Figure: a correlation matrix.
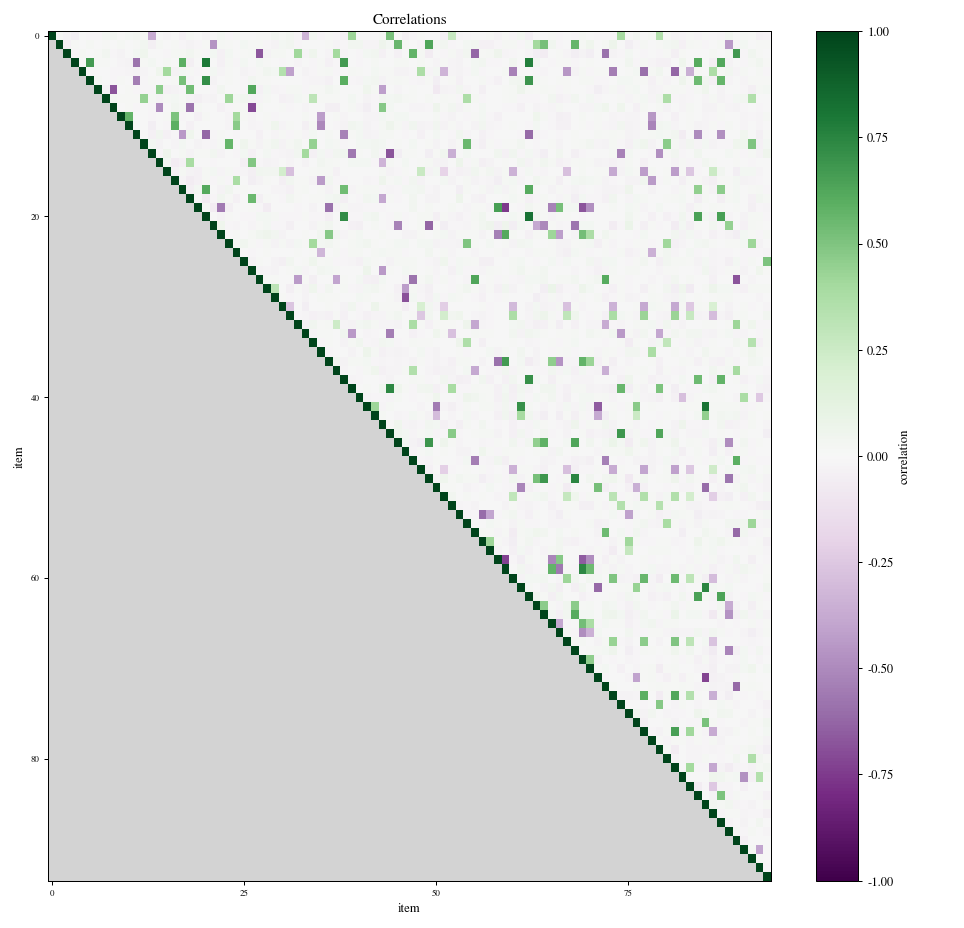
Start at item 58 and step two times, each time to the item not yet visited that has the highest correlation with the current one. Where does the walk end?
66
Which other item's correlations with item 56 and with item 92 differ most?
53
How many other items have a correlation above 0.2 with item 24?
3
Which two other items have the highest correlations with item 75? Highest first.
56, 57
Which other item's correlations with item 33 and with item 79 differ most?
44
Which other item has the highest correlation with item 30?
4
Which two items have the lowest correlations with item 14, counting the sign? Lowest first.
8, 43
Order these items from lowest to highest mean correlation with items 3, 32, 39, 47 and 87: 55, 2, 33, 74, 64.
55, 33, 64, 74, 2
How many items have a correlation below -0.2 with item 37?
3
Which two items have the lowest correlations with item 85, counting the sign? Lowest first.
71, 50
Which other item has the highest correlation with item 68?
49
